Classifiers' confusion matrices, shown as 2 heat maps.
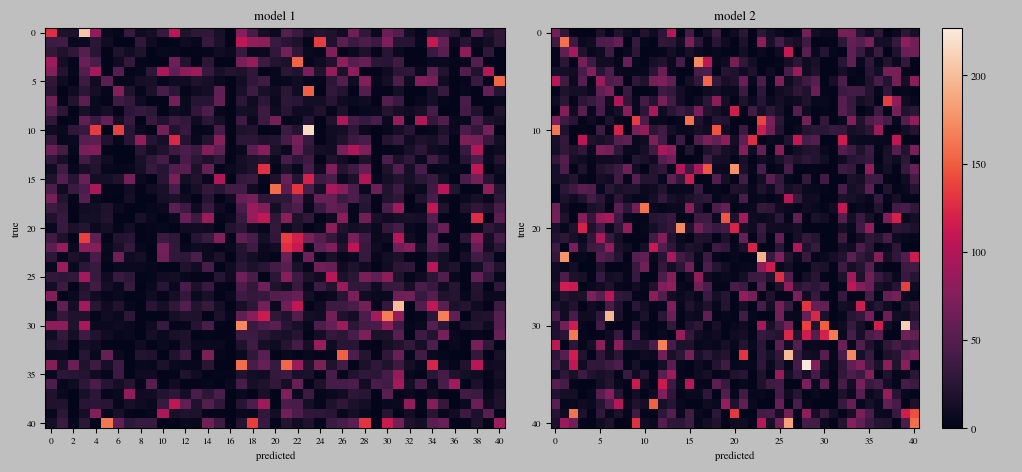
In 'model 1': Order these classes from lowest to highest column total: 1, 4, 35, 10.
10, 1, 35, 4
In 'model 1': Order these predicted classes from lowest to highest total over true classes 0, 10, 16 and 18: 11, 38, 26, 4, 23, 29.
29, 38, 26, 11, 23, 4
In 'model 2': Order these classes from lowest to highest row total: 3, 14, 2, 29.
2, 3, 29, 14
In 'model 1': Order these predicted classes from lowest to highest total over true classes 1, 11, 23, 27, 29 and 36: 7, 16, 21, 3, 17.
16, 7, 3, 21, 17
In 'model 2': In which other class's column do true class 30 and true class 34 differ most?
39
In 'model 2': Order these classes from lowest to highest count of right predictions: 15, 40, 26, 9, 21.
21, 26, 15, 9, 40
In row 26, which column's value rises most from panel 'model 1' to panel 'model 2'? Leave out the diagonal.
39
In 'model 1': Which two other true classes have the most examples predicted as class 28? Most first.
40, 15
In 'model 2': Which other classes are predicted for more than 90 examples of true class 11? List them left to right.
3, 22, 27, 32, 38
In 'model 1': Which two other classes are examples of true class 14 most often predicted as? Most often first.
19, 38
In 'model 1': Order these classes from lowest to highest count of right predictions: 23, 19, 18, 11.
23, 18, 19, 11
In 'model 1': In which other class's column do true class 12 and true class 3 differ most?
22
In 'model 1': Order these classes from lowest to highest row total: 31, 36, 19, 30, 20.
20, 31, 36, 19, 30
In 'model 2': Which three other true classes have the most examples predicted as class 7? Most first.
10, 38, 32
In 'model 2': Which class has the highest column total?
12
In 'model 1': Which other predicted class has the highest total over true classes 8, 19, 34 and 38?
21
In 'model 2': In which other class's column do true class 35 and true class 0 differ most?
25
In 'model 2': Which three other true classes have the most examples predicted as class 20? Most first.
14, 39, 8
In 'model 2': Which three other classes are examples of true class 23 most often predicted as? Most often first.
1, 40, 13
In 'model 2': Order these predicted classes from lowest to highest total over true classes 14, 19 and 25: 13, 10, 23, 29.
10, 29, 23, 13
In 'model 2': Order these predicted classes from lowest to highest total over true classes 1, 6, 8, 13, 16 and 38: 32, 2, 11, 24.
24, 2, 32, 11
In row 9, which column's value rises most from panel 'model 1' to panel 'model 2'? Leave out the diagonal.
15
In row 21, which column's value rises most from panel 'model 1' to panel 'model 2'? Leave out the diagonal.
5
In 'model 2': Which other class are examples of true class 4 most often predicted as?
27
